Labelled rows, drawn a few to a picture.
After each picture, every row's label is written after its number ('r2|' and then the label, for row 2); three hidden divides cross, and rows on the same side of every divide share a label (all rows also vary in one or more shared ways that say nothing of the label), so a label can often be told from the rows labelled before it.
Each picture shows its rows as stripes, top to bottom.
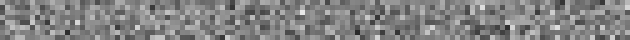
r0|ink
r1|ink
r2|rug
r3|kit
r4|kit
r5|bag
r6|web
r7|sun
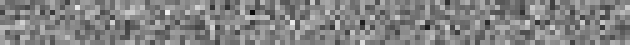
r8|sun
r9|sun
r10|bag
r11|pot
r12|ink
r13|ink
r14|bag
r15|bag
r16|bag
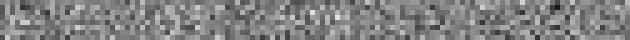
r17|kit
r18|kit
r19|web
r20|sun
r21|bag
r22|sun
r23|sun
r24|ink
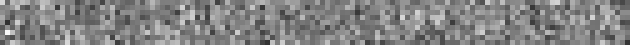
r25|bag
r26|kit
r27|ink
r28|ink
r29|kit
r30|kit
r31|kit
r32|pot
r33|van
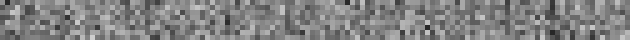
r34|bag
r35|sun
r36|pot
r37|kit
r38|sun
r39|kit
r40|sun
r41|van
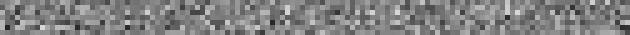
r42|ink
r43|van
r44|van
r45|sun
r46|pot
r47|bag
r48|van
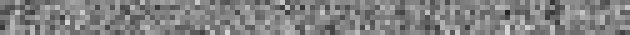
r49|sun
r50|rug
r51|sun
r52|van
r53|van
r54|ink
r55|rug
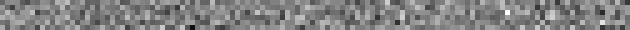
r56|rug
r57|ink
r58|ink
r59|rug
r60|rug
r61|sun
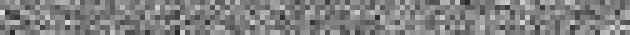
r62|ink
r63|sun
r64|bag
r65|ink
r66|kit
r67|ink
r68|ink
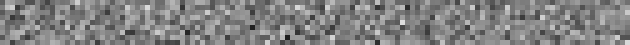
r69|sun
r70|rug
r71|rug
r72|rug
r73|van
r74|rug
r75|sun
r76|kit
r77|ink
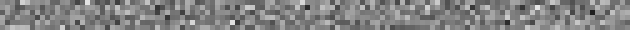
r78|rug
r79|pot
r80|bag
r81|kit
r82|pot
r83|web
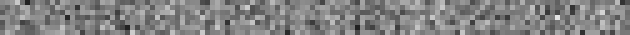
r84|kit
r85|rug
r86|van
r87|web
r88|kit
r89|ink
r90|web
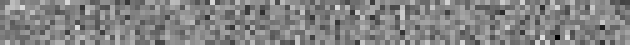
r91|rug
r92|web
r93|kit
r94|ink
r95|rug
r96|ink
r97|bag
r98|van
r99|web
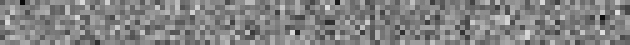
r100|van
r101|pot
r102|van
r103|web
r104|ink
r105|web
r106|kit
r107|ink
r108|rug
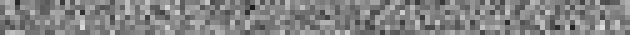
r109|pot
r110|rug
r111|ink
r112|sun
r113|pot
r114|van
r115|web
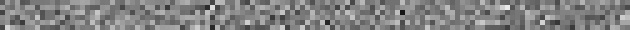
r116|kit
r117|rug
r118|sun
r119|web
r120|kit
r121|sun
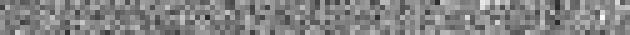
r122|ink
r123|ink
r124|rug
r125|van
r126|kit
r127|pot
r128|web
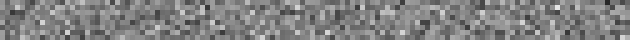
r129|pot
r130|bag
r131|kit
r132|rug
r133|van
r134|ink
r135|pot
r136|web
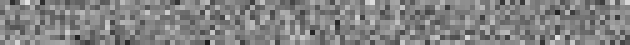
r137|web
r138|kit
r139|van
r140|pot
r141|pot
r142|van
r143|rug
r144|pot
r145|ink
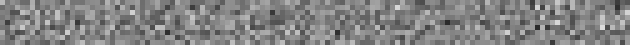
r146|pot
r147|sun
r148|bag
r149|rug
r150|bag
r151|van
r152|van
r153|bag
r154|sun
